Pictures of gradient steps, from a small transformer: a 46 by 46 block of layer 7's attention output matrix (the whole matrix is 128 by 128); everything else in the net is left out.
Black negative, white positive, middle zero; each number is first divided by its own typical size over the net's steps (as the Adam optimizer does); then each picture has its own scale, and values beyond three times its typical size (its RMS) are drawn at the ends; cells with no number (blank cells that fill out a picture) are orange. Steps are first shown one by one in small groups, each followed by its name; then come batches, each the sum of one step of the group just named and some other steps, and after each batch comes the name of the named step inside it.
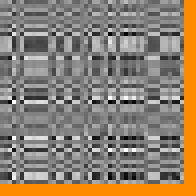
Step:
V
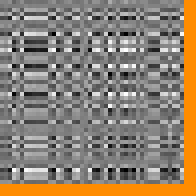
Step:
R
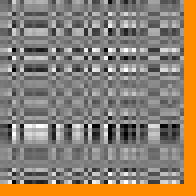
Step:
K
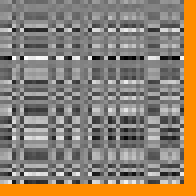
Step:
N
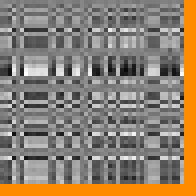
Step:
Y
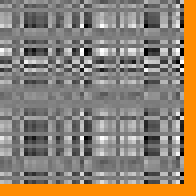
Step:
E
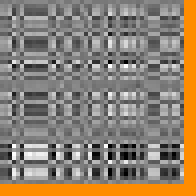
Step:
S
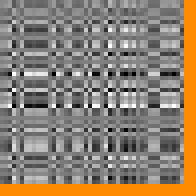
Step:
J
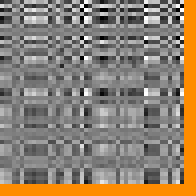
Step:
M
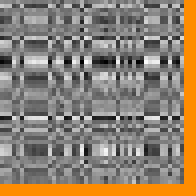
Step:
M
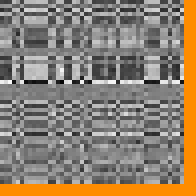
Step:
Y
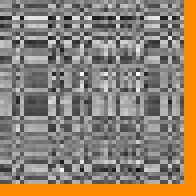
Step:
S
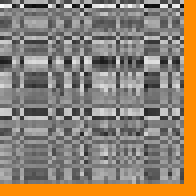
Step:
M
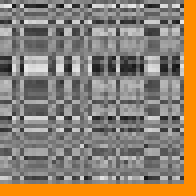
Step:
Y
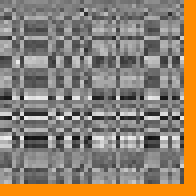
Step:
E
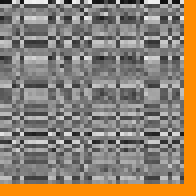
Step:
M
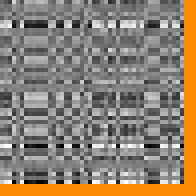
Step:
K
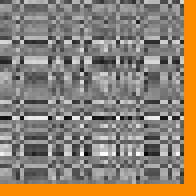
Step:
E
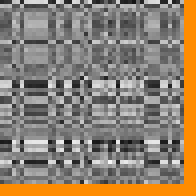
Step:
S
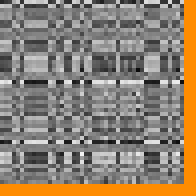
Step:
N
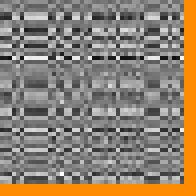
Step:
N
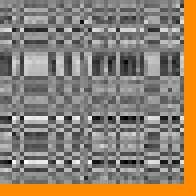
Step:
Y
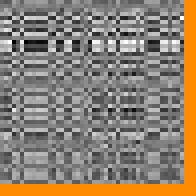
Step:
R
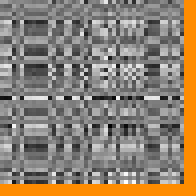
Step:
K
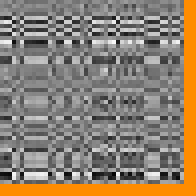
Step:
V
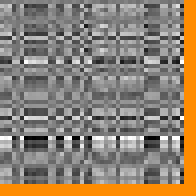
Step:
E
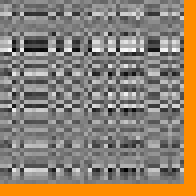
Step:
R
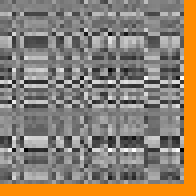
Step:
V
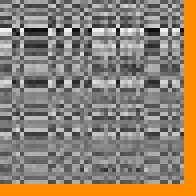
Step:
Y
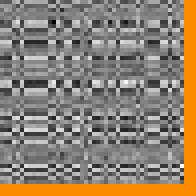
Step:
N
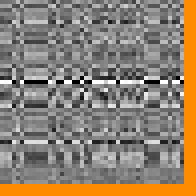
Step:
J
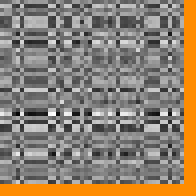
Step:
S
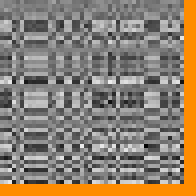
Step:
V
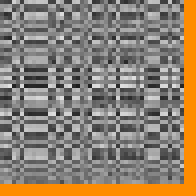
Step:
S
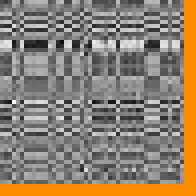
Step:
V
